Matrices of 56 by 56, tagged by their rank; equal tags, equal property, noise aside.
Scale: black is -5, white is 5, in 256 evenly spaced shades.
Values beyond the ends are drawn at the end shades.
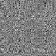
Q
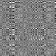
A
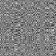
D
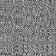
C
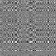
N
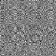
C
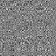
Q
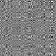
D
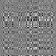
N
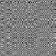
D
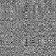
Q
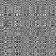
A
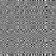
A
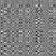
A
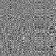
C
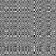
N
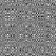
D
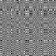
N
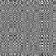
N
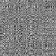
C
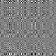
N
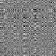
A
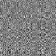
C
